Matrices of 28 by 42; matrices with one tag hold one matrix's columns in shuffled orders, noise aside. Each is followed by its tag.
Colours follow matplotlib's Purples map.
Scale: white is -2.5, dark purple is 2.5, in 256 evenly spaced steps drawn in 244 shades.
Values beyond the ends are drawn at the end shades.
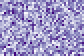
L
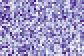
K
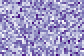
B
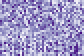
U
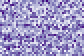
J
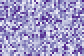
K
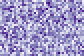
K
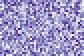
L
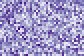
L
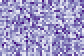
U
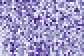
U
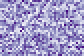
J
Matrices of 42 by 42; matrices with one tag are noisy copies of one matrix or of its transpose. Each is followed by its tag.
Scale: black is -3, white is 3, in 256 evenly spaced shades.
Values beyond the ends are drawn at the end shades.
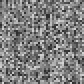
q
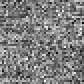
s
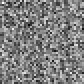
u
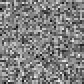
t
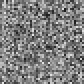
q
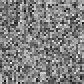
s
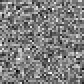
t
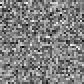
u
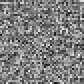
t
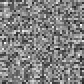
t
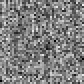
q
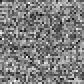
q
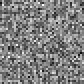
t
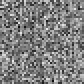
u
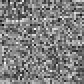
s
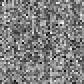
q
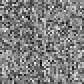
u
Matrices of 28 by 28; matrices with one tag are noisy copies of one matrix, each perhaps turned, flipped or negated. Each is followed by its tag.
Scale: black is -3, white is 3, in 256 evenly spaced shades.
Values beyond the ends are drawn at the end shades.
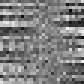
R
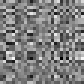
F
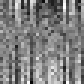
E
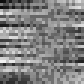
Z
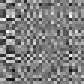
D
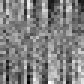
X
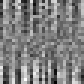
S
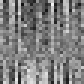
E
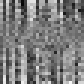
R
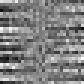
S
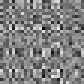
F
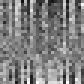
E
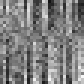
X
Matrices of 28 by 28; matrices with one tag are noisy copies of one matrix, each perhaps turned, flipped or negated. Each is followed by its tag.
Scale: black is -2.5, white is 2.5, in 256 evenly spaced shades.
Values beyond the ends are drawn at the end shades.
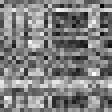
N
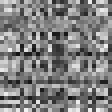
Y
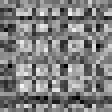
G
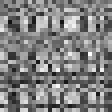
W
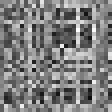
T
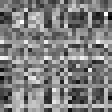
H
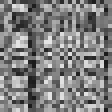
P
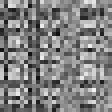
W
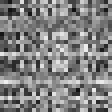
Y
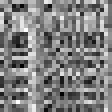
P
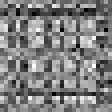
G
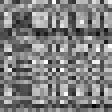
P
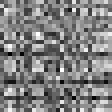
Y
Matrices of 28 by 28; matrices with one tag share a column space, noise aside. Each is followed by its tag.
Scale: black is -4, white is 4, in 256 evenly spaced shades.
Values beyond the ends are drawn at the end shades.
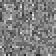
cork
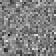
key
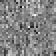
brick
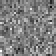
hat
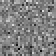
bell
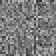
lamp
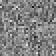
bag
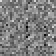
bag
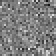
key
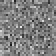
bag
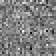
bell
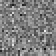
key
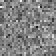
bag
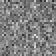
bag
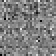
cork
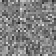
lamp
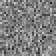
key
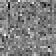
cork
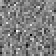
bell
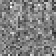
cork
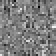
brick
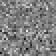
key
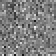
cork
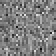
key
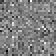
lamp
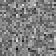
key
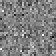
key
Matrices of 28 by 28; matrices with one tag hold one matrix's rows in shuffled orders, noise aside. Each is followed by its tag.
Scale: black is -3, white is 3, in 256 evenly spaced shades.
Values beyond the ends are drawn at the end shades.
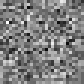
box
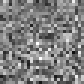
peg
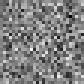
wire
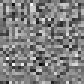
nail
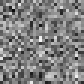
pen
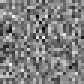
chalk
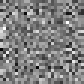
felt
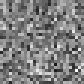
peg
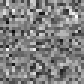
nail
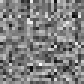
peg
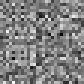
nail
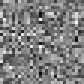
pen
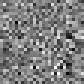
wire
